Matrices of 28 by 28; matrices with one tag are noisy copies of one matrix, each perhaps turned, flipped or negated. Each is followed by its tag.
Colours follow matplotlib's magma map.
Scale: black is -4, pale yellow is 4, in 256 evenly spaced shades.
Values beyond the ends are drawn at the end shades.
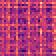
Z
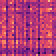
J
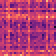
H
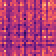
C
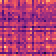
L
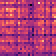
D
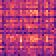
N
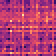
L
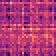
L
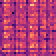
Z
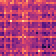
D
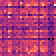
J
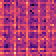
Z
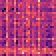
J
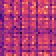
D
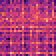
L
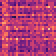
J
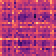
N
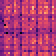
D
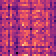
H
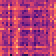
H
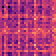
D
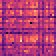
N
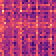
D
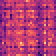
H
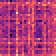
N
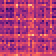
D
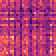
C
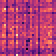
J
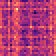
H
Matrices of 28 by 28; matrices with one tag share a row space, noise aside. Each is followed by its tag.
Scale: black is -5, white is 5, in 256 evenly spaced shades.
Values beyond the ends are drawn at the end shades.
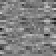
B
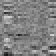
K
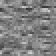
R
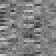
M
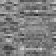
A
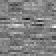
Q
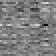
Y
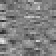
M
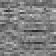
A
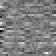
B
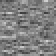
Y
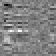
K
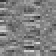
M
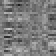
K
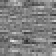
Q
